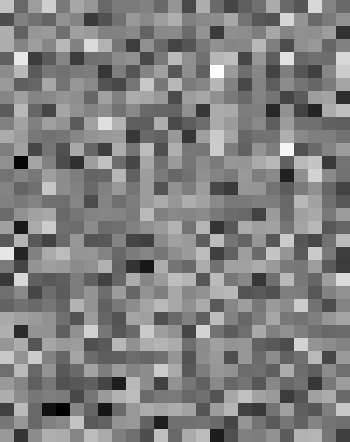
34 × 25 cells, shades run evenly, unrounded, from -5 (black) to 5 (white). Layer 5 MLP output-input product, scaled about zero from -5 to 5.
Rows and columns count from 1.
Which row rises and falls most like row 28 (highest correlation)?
1
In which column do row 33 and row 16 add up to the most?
6
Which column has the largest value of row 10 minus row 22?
8
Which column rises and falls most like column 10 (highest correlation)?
24
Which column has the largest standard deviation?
2
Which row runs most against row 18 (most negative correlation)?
9
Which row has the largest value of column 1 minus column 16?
20
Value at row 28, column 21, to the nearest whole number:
-1
